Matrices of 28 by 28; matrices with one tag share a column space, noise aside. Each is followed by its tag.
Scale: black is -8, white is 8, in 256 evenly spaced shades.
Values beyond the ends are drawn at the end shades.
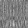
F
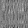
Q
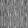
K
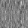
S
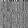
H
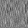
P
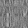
K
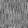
Q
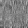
S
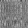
F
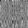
F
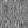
F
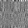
H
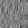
Q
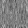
Q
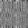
H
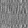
Q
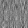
S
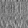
F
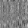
F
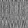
F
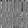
H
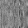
K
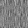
K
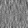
S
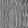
K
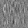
P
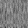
Q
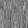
S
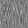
P
